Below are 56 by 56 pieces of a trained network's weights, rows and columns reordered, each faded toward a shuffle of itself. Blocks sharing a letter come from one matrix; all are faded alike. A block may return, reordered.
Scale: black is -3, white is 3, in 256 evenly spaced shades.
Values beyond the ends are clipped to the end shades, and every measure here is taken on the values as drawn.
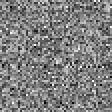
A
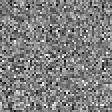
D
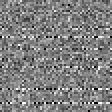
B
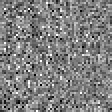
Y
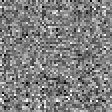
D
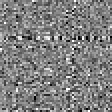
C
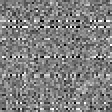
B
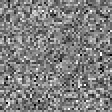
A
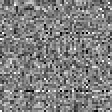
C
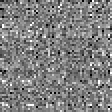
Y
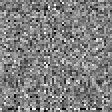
C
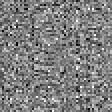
D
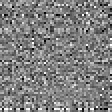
C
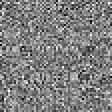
A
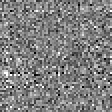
D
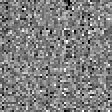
Y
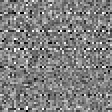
B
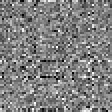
C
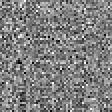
A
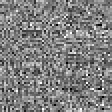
A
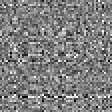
C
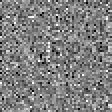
Y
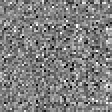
Y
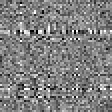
B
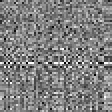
B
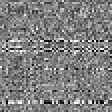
B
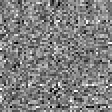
D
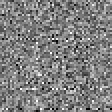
D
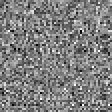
A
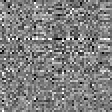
C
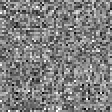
A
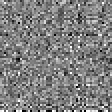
C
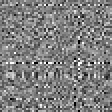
B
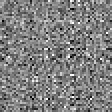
D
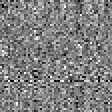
C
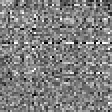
C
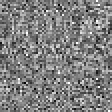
A
